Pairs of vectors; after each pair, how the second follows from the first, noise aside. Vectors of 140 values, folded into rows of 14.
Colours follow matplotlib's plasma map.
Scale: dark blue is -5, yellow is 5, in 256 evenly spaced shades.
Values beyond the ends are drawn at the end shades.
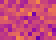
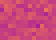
wrapped around, negated, shrunk.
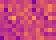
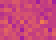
reversed, shrunk.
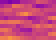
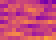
reversed, negated.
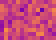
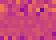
partly zeroed.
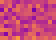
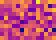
reversed, scaled up.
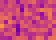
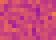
reversed, shrunk.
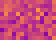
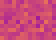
wrapped around, negated, shrunk.
